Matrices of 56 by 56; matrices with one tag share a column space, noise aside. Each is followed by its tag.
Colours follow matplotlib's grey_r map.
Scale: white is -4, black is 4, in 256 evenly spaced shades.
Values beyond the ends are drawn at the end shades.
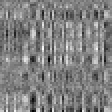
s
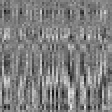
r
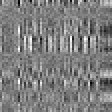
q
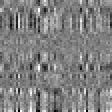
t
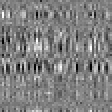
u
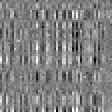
s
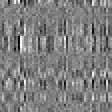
q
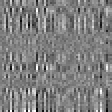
t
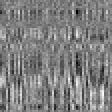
r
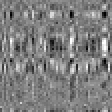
u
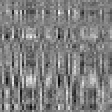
r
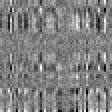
t
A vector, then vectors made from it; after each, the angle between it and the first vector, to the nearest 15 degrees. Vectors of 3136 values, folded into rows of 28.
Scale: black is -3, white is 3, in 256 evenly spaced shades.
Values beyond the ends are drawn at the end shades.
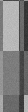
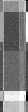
120 degrees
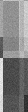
90 degrees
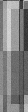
30 degrees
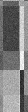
120 degrees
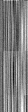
120 degrees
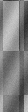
30 degrees
